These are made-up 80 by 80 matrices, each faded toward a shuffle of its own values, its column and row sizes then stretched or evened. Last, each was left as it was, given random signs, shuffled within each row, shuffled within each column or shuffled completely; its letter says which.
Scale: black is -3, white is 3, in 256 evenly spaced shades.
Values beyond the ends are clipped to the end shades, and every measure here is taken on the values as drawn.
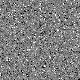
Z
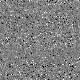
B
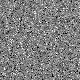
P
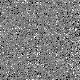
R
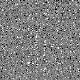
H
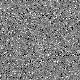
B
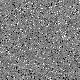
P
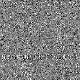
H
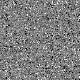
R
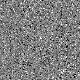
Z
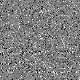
H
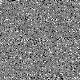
B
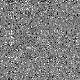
H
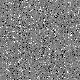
Z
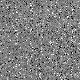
Z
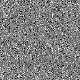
H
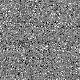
B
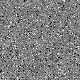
B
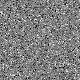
P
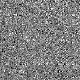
H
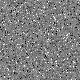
P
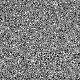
B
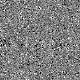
R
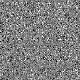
H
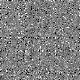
H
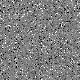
Z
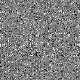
H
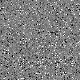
R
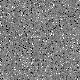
Z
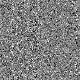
Z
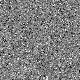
P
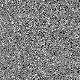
Z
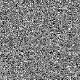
H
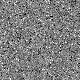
P
